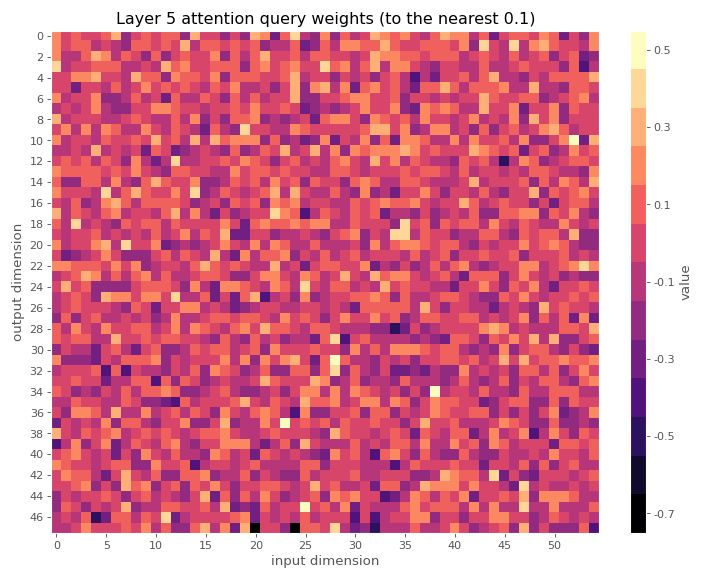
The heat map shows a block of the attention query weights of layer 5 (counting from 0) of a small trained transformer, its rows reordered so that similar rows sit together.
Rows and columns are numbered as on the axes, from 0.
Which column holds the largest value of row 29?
28
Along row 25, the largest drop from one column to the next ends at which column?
21
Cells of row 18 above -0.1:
40
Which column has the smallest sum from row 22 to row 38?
36
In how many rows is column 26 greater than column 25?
19
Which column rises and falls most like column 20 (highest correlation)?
32
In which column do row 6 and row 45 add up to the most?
47
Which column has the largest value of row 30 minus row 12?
45
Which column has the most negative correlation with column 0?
25
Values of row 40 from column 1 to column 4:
0.1 0.2 0 -0.1
